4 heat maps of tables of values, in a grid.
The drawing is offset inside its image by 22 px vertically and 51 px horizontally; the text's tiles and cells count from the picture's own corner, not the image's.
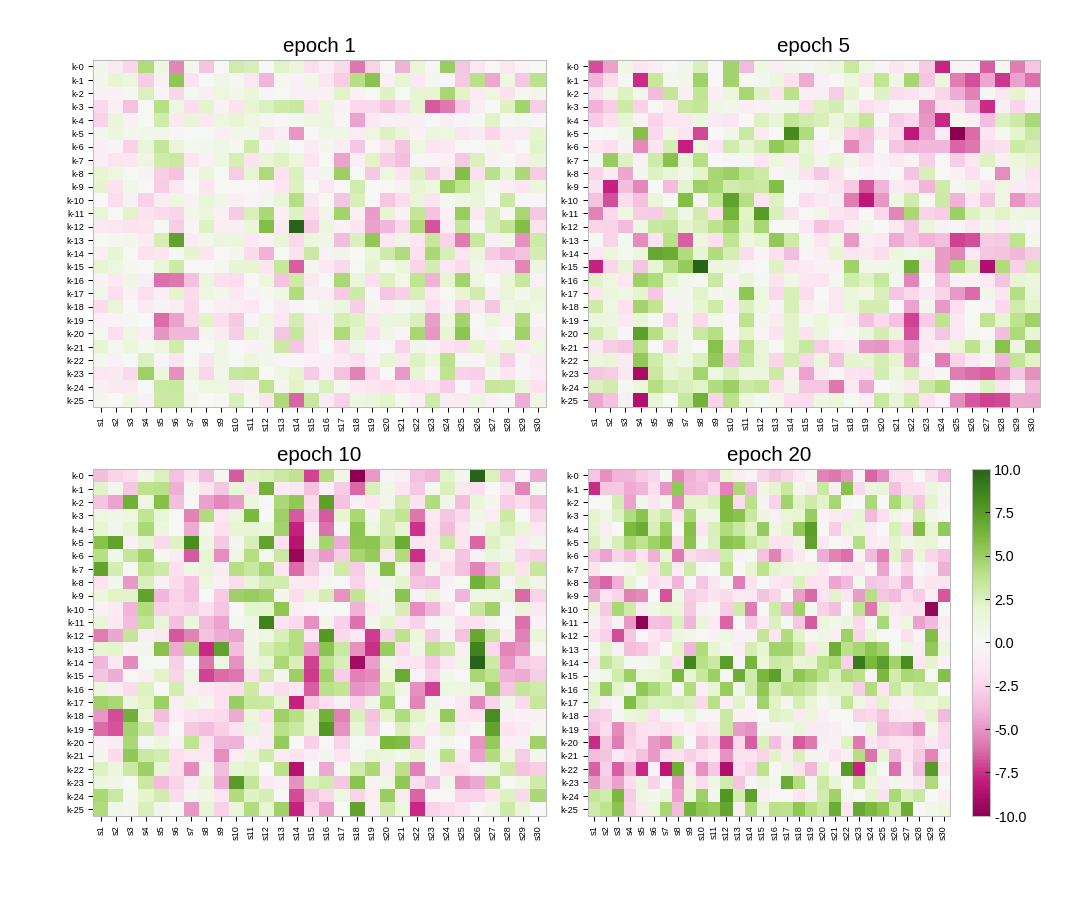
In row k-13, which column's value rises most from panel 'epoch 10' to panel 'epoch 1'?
s19
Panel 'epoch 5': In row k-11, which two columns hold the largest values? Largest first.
s12, s10
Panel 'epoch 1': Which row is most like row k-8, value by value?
k-11
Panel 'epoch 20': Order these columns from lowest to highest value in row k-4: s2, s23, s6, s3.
s2, s3, s23, s6
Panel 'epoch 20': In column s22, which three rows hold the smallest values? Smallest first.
k-6, k-0, k-8
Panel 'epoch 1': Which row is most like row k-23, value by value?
k-0
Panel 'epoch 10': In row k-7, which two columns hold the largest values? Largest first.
s1, s20
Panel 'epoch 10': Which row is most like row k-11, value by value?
k-1
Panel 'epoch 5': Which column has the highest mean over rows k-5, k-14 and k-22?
s4
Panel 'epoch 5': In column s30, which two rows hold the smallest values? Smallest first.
k-1, k-23
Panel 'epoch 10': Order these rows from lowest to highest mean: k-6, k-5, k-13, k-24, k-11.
k-11, k-6, k-24, k-13, k-5
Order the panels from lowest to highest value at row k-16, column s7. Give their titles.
epoch 1, epoch 10, epoch 5, epoch 20
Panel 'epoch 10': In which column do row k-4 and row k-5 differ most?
s7
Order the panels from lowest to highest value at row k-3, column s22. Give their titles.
epoch 10, epoch 20, epoch 5, epoch 1
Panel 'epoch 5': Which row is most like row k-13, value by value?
k-6
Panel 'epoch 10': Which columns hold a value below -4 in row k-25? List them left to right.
s7, s14, s16, s22
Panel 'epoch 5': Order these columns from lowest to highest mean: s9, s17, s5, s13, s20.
s17, s20, s13, s5, s9
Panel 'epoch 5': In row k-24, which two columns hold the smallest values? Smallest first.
s17, s19
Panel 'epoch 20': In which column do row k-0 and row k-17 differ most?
s4
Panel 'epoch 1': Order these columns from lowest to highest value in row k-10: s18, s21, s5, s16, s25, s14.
s21, s5, s16, s25, s18, s14
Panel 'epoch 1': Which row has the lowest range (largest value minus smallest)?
k-18
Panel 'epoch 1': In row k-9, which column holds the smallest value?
s5
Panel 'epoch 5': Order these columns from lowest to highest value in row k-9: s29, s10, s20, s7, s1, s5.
s20, s1, s29, s5, s7, s10
